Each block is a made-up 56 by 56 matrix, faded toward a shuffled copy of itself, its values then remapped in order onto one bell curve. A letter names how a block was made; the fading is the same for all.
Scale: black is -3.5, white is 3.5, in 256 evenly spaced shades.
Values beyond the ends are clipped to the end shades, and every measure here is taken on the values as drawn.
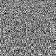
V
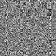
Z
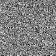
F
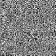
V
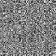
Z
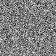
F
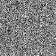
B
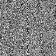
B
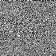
F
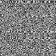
V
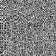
Z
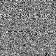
F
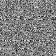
F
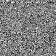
F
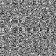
V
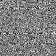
F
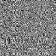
V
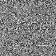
F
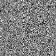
B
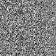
B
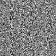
B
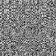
Z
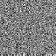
V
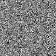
B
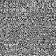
V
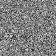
F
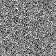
B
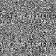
V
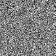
B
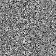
B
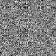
Z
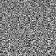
V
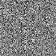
B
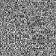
V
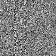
B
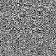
V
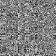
V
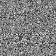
F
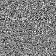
F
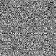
V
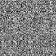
V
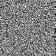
B
